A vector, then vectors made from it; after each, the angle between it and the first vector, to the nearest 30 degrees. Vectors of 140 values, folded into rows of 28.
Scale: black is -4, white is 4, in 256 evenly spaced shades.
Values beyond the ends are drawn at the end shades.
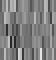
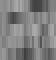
90 degrees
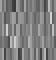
150 degrees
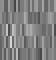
120 degrees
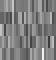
90 degrees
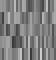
60 degrees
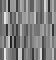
30 degrees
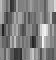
120 degrees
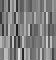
60 degrees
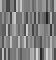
120 degrees
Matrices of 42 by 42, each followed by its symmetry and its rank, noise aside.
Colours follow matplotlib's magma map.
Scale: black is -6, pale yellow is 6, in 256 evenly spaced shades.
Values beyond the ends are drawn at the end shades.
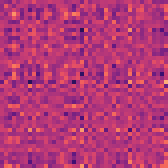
symmetric, rank three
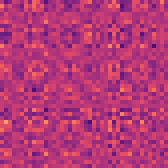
antisymmetric, rank two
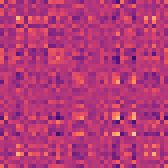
symmetric, rank two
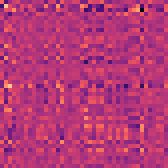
no symmetry, rank three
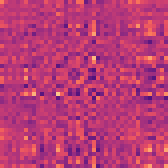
symmetric, rank three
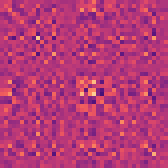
symmetric, rank three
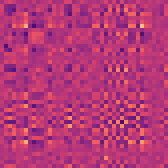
symmetric, rank two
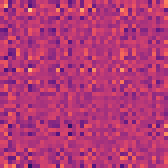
no symmetry, rank three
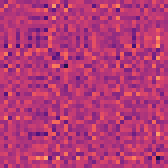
symmetric, rank three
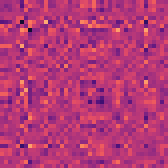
symmetric, rank three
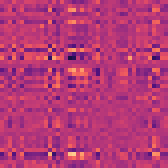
no symmetry, rank two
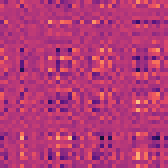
antisymmetric, rank two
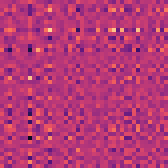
antisymmetric, rank two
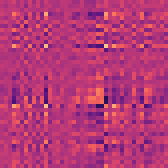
symmetric, rank two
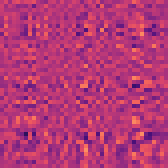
no symmetry, rank three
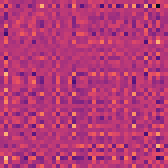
no symmetry, rank three
